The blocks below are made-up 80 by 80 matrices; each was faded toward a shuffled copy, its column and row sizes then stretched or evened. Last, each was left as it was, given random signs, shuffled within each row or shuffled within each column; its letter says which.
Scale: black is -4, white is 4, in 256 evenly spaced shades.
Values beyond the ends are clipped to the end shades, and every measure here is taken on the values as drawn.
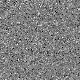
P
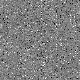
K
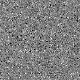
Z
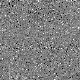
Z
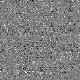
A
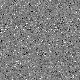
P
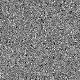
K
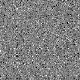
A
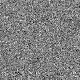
P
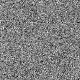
P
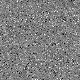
P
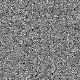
K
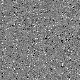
K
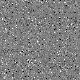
Z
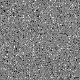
K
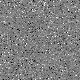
P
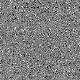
Z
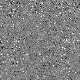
Z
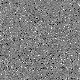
P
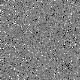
K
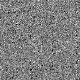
Z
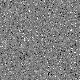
K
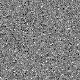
K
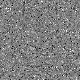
P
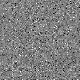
A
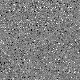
P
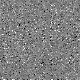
Z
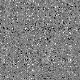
A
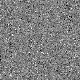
K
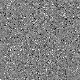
Z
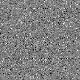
A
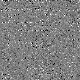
Z
